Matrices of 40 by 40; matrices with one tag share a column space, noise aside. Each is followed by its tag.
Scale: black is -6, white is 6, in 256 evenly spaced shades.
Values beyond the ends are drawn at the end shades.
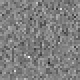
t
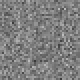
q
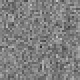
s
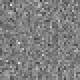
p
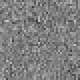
p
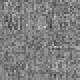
s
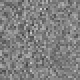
t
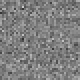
q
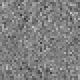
p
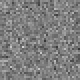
q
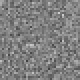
q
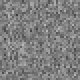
t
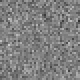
p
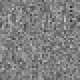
s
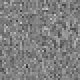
t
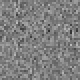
t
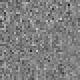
p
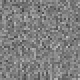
s
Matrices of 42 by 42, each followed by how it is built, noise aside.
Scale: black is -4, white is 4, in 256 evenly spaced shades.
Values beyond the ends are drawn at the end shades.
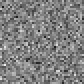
noise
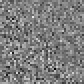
lower triangular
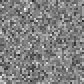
noise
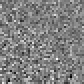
lower triangular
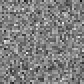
noise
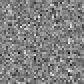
uneven columns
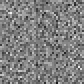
repeating rows
